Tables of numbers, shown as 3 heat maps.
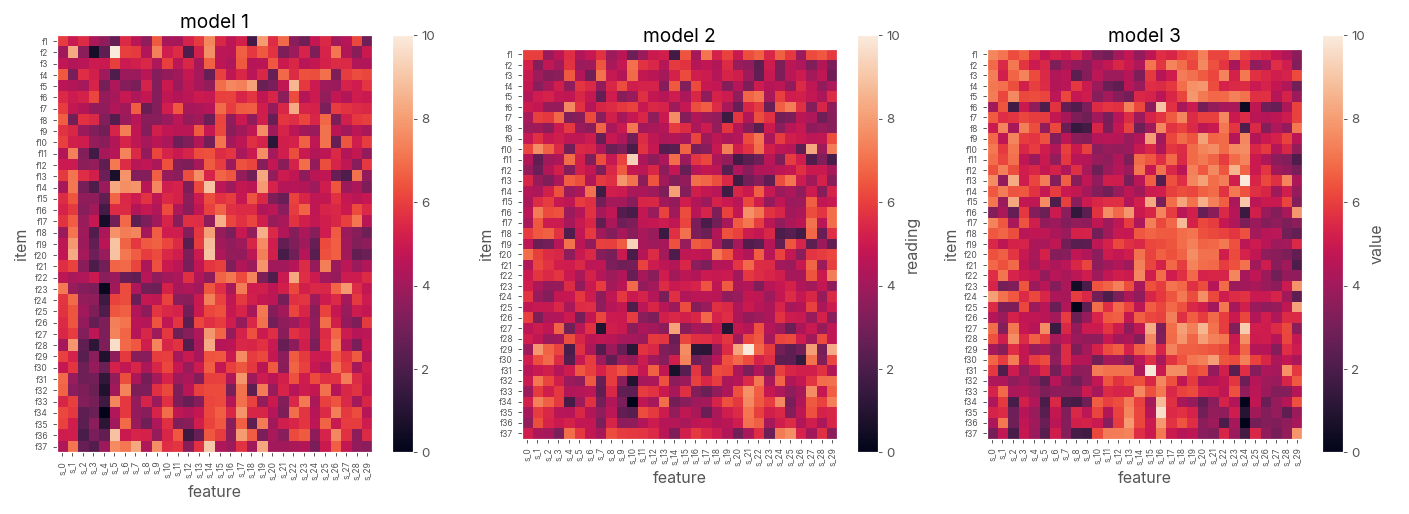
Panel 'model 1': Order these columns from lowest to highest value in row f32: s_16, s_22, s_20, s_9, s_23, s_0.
s_16, s_20, s_22, s_23, s_9, s_0
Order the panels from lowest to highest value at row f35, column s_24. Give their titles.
model 3, model 1, model 2
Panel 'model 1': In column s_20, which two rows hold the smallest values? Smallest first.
f10, f22
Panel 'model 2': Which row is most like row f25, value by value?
f15
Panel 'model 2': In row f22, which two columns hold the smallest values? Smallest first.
s_10, s_12
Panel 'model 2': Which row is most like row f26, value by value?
f23
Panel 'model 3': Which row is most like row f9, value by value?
f28
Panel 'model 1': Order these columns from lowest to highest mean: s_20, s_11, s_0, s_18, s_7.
s_20, s_11, s_7, s_18, s_0
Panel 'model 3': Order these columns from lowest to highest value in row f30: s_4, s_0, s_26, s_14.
s_14, s_26, s_4, s_0
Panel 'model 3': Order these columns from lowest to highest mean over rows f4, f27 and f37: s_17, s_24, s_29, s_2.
s_29, s_2, s_24, s_17
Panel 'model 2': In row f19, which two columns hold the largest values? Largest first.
s_10, s_4
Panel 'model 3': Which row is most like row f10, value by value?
f5
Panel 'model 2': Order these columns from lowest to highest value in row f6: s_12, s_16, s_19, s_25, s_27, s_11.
s_27, s_19, s_11, s_12, s_16, s_25
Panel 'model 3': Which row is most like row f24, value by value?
f4
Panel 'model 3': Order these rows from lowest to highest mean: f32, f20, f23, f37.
f37, f32, f23, f20
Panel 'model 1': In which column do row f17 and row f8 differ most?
s_1
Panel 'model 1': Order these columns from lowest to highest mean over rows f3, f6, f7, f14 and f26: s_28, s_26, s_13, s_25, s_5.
s_28, s_25, s_13, s_26, s_5
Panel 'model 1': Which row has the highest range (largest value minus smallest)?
f2
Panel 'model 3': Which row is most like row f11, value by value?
f21
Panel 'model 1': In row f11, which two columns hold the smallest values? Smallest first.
s_3, s_2
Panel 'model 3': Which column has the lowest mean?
s_8
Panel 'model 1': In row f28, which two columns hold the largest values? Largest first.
s_5, s_14
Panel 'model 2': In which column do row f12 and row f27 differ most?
s_14
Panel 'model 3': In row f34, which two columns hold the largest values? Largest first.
s_16, s_13
